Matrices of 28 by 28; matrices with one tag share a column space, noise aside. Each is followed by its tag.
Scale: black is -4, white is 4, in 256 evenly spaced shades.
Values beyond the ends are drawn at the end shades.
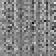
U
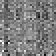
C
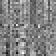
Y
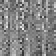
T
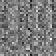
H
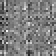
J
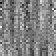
T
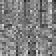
Y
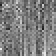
T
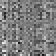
C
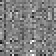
C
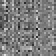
H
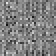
J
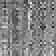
T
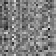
H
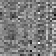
C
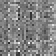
C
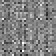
C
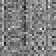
H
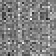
C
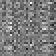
U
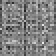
U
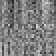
Y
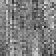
T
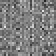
H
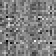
J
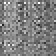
U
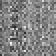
H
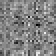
J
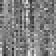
T
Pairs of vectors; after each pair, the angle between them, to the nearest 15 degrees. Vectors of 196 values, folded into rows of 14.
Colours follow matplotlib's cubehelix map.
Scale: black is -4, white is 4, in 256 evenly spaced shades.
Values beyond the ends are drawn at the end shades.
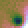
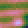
135 degrees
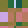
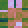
135 degrees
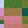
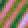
105 degrees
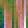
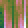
15 degrees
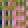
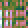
150 degrees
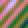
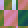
60 degrees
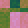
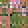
120 degrees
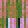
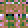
105 degrees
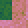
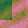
30 degrees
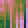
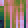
30 degrees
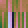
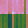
105 degrees
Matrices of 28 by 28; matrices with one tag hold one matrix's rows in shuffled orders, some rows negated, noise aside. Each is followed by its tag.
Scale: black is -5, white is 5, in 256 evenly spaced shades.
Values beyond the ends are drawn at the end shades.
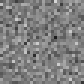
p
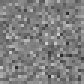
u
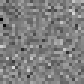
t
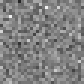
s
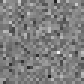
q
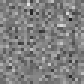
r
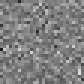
s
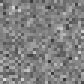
t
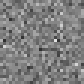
q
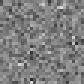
r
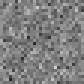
q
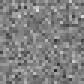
p
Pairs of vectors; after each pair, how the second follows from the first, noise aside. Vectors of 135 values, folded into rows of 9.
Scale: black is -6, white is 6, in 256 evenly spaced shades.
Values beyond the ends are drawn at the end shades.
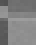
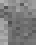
negated.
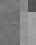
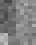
reversed, negated.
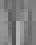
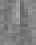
reversed, shrunk.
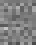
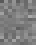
reversed, shrunk.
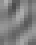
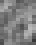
wrapped around, negated.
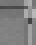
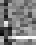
reversed, negated, scaled up.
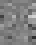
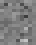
wrapped around, partly zeroed.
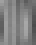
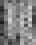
reversed, scaled up.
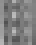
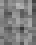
reversed, negated.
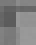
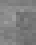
negated, shrunk.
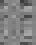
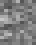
wrapped around, negated.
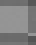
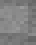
shrunk.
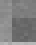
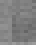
shrunk.
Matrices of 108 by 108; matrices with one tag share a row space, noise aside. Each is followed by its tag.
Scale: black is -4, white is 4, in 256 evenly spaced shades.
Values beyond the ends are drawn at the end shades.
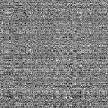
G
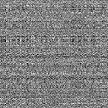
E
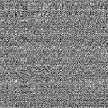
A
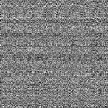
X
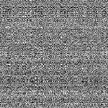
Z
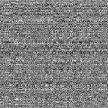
G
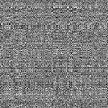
G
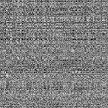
E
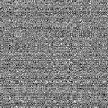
G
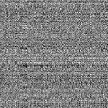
A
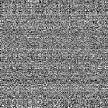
X
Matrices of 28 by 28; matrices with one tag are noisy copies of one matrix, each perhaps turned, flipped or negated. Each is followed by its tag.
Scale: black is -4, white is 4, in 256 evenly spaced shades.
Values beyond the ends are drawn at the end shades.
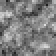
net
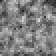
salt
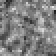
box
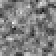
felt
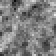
net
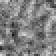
box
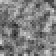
box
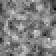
salt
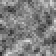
net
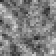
net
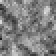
net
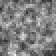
salt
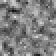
felt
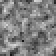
felt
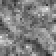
net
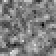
felt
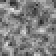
felt
